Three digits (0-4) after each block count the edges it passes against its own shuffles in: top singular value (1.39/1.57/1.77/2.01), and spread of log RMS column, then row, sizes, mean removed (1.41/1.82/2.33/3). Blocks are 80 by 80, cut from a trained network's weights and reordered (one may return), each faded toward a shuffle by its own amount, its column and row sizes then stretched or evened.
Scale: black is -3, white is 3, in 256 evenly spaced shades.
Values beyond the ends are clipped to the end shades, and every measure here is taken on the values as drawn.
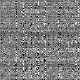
3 4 2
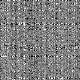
4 2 4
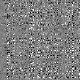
2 4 4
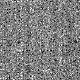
0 1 2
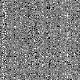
0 3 3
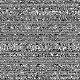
3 1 4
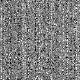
2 3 1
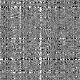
4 2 4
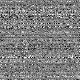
2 0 4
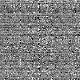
3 3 0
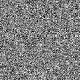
2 0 1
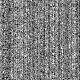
4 2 0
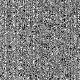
1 2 1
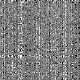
4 4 3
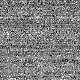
2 0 1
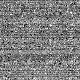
3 0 1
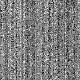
4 3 1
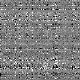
2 3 4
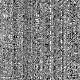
3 3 1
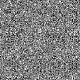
2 2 1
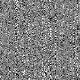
1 4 0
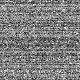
4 0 0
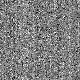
0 1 0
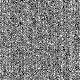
1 0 1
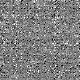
0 3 2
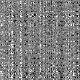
4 3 4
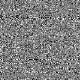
2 2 3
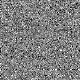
0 2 2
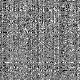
3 1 3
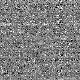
0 1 2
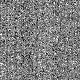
0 0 0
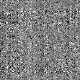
1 2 3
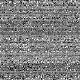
3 1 3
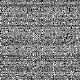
3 3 0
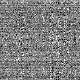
2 3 0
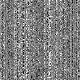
4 4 0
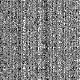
4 2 2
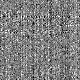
3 0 3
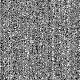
1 1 0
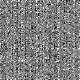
2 3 2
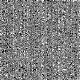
1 2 2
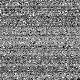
3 0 1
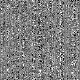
0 4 0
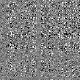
0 4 4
